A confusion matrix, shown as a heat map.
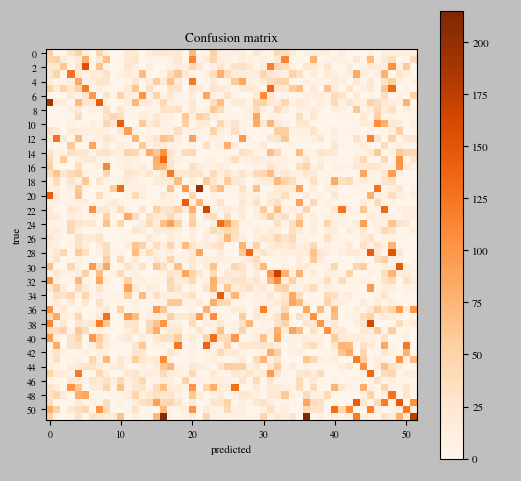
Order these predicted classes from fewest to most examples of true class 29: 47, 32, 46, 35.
32, 35, 46, 47
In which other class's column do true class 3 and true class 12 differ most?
45
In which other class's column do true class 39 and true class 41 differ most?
22
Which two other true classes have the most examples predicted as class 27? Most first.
12, 4
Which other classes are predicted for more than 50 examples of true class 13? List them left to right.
3, 6, 25
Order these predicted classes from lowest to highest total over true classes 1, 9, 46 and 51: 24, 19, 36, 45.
24, 45, 19, 36
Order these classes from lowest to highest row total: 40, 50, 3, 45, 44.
44, 45, 3, 40, 50
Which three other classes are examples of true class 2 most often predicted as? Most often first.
5, 31, 48
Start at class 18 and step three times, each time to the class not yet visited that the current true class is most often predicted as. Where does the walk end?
11
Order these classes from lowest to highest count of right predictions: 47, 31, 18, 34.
47, 18, 34, 31
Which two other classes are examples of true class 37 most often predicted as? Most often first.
8, 23
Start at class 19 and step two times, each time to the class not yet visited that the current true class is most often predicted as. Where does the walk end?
35
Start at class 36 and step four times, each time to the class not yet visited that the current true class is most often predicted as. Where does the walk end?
16
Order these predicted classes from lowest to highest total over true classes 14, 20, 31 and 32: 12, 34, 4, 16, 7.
34, 12, 16, 4, 7
